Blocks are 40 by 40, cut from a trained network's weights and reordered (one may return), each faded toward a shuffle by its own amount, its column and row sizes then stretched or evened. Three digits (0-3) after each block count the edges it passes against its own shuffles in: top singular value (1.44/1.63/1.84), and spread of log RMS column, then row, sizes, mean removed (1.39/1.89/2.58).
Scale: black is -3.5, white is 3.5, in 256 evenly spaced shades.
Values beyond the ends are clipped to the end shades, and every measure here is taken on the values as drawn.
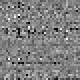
0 1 2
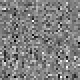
0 2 1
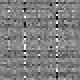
3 2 0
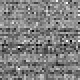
2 0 1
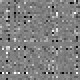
1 2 2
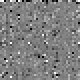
1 2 1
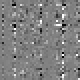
3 3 1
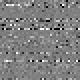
2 0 3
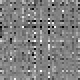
2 3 1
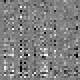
3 3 2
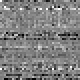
2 0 3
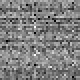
2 0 0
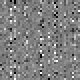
0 3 0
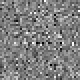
2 1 1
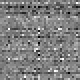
2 2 2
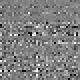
0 1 3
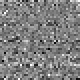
3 0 2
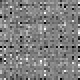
2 3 1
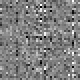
0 3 0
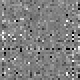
2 2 1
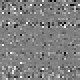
0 1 3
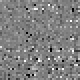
0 1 2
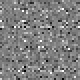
1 1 2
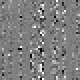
0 3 0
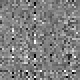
0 2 1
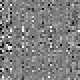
0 3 1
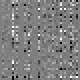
1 3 2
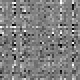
2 3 1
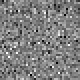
0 0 0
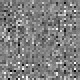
0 2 2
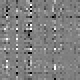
2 3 1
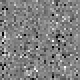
0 2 0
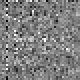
1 2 1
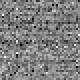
0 0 0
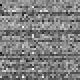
3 0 1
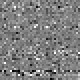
2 1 2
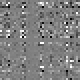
0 3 3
